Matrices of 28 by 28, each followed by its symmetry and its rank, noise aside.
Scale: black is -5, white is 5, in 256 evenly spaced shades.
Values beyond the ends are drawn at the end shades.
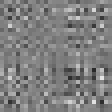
no symmetry, rank two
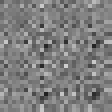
symmetric, rank three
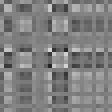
symmetric, rank one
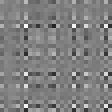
symmetric, rank one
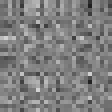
no symmetry, rank three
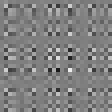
symmetric, rank one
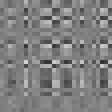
no symmetry, rank one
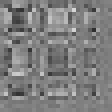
no symmetry, rank two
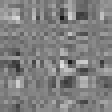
no symmetry, rank two
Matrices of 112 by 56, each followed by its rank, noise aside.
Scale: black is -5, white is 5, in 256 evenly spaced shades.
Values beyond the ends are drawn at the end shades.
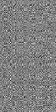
eight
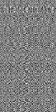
six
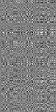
four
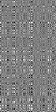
three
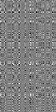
three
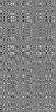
three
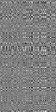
three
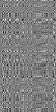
three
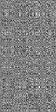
six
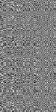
four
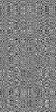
four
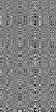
three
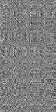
six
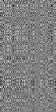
four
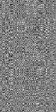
six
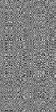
six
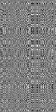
three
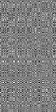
three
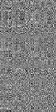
eight
